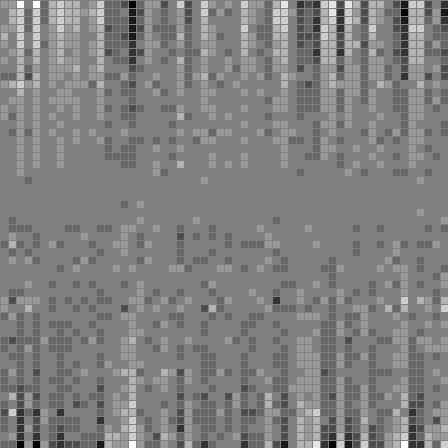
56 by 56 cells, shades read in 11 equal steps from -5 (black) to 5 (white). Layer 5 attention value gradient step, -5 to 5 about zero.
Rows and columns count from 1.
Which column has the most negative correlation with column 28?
49
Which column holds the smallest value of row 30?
23
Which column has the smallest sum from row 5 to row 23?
17
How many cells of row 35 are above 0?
2
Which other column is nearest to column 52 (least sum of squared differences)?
8
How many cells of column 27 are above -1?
39
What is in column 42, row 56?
-5
